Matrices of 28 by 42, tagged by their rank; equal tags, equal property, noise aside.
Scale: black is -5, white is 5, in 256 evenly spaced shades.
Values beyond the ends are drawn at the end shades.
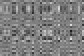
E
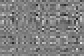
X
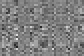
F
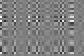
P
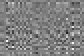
X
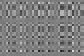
P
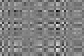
P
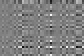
P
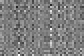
X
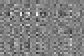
X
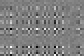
P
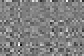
X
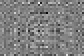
F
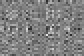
F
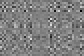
X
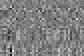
F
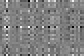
E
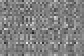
F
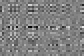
X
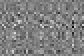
F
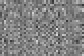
F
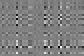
P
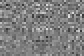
F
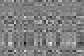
E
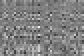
X
